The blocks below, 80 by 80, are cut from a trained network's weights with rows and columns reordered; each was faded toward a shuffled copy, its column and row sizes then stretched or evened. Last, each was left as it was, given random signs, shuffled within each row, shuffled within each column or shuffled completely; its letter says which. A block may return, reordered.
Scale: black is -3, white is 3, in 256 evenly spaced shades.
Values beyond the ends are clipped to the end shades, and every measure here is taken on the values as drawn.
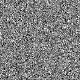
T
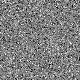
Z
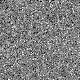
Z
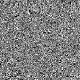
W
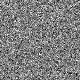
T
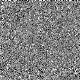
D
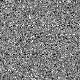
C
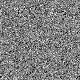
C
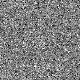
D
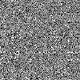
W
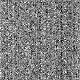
W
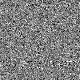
C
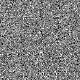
D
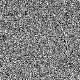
T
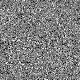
C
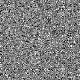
W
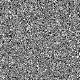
T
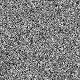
Z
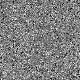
T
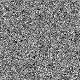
C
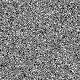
Z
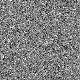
T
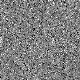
T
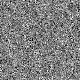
T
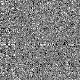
W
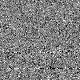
C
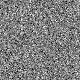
Z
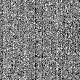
T
